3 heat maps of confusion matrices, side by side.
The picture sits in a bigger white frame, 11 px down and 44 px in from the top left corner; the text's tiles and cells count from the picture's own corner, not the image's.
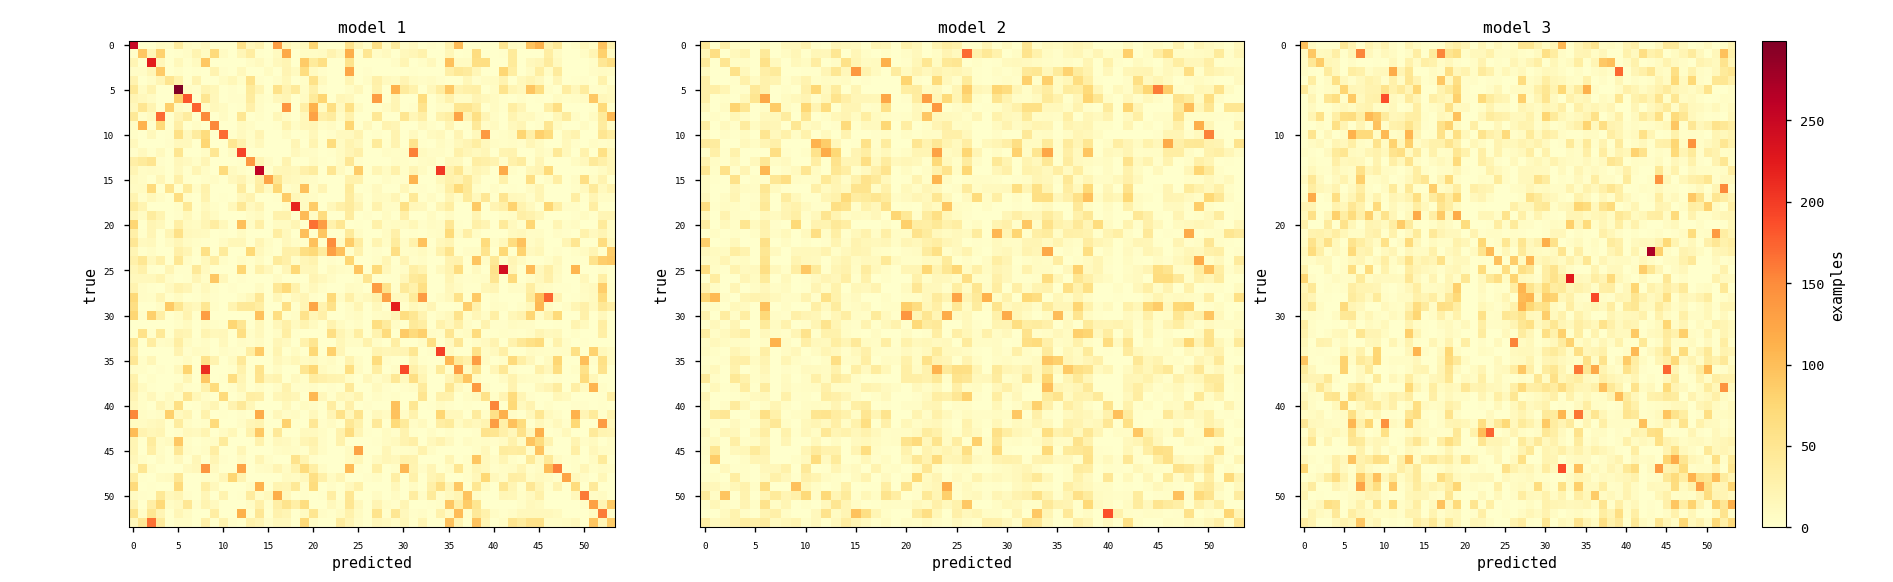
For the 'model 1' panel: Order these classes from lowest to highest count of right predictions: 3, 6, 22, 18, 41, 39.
39, 3, 41, 22, 6, 18
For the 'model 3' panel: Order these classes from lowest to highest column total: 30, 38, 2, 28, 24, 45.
2, 24, 38, 28, 45, 30
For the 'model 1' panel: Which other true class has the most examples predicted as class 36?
8
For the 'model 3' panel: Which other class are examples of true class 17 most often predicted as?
1
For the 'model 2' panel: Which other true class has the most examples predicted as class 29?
21
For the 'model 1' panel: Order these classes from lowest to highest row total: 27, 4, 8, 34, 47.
4, 27, 34, 47, 8
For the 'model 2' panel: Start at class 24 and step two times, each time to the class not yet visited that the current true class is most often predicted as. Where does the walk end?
9
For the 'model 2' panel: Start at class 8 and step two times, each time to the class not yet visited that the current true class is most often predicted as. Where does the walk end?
0
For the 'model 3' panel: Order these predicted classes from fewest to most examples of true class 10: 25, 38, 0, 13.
0, 38, 25, 13
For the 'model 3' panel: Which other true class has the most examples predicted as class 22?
43
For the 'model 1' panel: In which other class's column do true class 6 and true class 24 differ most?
27
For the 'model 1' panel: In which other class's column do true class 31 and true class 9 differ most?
1
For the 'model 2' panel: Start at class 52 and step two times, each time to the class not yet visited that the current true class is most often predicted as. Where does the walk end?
33
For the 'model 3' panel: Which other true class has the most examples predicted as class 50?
36
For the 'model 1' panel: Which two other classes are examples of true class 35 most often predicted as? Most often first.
38, 50
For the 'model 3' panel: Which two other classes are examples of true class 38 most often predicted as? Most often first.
52, 37
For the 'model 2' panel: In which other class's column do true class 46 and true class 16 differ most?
1
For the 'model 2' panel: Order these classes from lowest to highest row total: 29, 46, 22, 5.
22, 46, 29, 5
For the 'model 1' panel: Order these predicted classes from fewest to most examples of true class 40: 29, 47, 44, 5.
47, 44, 5, 29
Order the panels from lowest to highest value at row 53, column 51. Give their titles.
model 2, model 3, model 1
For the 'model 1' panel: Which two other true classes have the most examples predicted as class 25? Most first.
45, 14
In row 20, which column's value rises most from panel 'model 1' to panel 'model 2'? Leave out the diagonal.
32
